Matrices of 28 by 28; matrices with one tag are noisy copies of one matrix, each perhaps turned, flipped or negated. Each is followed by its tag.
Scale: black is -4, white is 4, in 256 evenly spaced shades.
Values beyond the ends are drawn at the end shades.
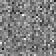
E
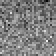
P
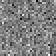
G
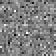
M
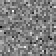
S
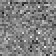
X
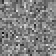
M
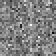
M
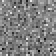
S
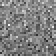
P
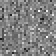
X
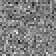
X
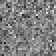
E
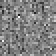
E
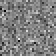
E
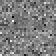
E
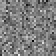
G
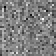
X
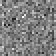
X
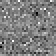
X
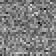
X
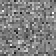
X
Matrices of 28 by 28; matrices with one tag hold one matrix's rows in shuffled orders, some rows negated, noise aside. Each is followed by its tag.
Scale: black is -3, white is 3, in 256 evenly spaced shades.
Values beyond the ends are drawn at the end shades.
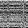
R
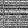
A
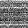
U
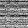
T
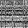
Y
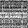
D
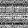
Y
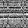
R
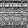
D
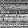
A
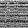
T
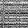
A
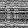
T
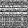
D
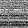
U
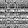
T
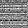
D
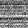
U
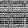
U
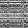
R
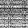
U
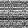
U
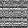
D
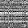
U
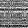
U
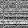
A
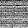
Y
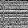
A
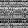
U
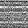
U
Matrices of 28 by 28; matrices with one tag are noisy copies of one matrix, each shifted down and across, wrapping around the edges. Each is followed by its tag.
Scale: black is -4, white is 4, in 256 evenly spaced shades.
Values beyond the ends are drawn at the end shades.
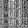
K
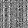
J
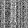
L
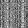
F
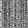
F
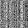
F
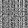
J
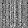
J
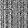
J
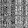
K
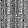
F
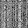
F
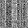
L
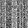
L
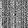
F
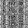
K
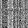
L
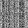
L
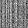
J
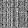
J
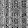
K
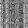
K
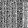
L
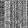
L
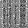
L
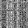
K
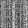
F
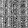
K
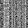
L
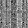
L
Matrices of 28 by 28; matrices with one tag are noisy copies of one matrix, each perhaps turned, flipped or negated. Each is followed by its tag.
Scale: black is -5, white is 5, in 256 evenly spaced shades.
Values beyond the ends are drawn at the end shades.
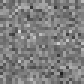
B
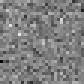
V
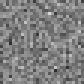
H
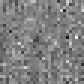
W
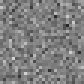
H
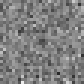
V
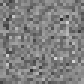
B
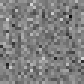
B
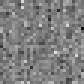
V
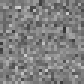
B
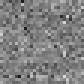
B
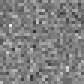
H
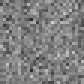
B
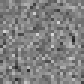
H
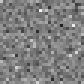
H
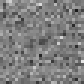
V
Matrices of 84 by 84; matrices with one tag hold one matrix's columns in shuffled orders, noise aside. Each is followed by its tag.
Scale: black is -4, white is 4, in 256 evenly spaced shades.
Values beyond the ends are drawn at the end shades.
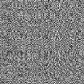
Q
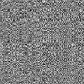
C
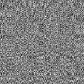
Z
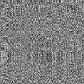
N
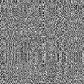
N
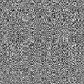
C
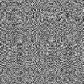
C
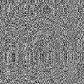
N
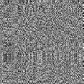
N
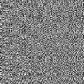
Z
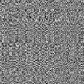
C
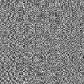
Z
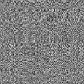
C
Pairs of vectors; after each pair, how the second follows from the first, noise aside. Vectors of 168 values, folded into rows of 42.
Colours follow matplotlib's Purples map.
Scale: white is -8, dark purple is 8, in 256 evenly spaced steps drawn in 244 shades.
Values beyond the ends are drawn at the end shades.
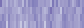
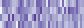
wrapped around, scaled up.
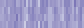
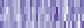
wrapped around, scaled up.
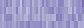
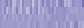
partly zeroed.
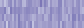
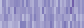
wrapped around, negated.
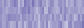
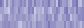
wrapped around, negated.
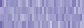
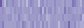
partly zeroed.
